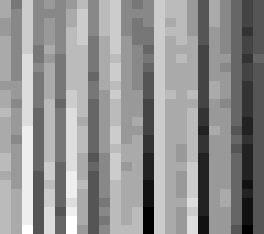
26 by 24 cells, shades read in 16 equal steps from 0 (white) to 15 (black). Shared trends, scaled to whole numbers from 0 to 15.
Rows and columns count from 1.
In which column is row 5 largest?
23
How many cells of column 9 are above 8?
16
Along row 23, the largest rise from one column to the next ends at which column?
19
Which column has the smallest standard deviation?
15
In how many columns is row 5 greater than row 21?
9
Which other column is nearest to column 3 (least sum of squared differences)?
7
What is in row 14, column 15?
3
